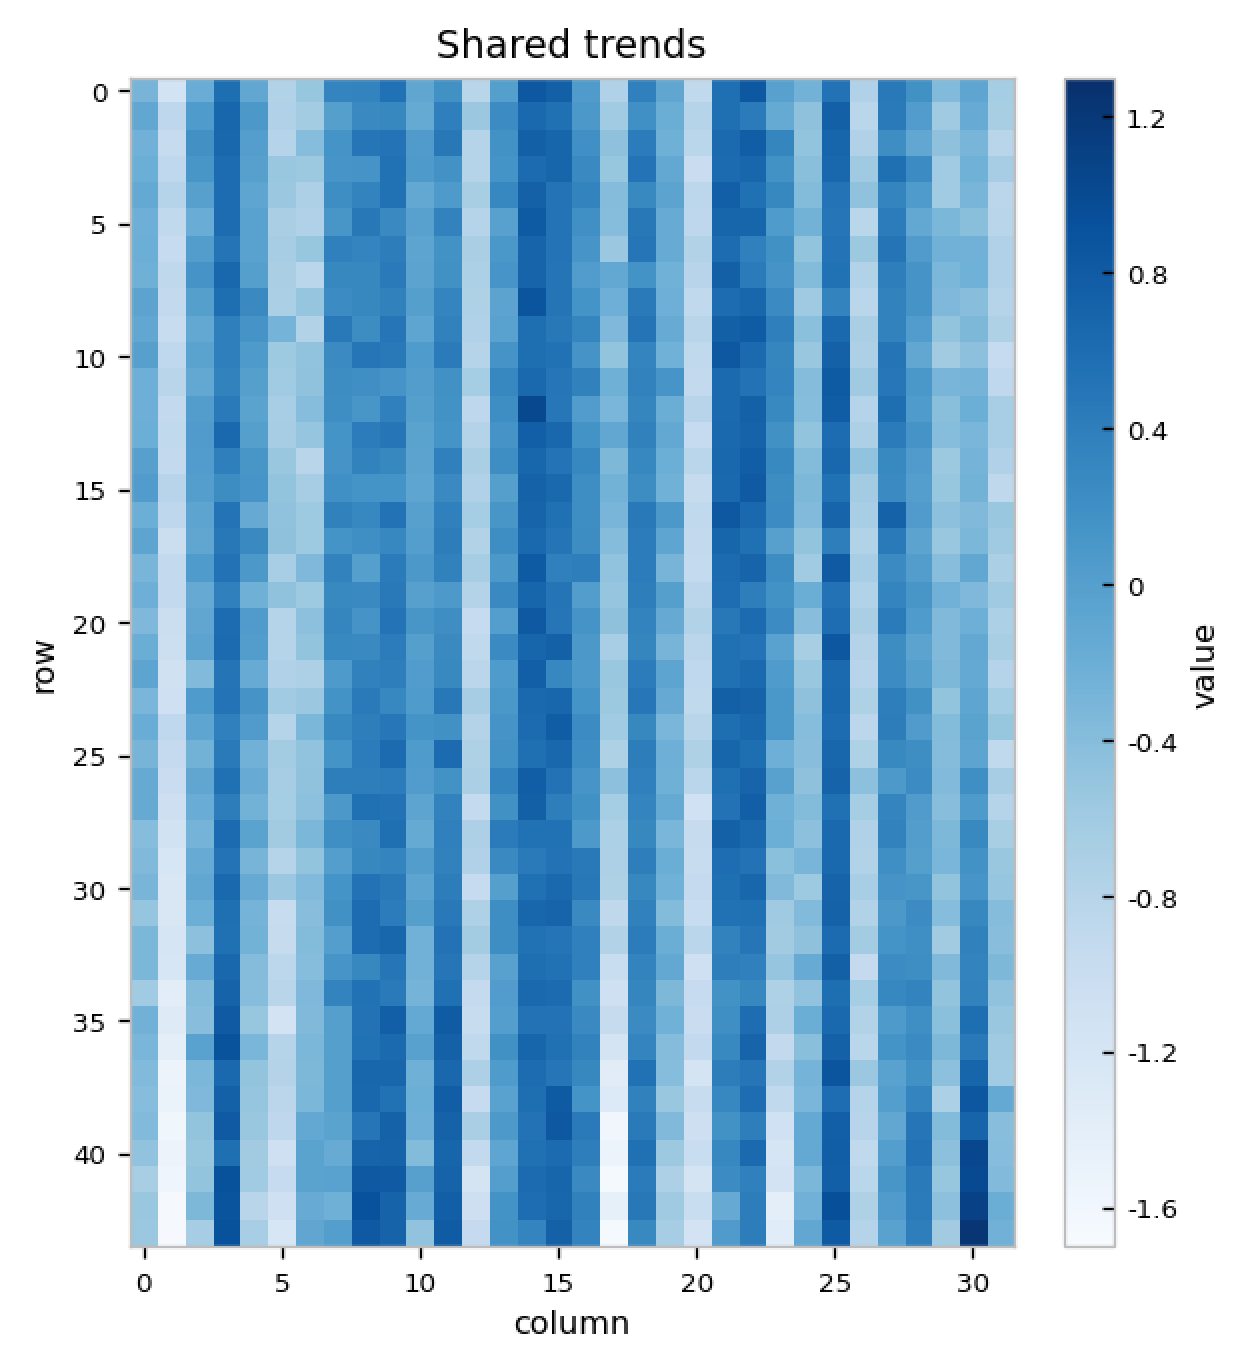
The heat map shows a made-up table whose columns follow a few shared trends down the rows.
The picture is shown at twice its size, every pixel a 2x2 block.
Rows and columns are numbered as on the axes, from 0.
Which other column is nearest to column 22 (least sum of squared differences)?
14
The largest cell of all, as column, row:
30, 43
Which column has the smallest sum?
1
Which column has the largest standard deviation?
23
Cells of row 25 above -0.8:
30
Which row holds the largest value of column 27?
16
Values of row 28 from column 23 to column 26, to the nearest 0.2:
-0.2 -0.4 0.6 -0.8
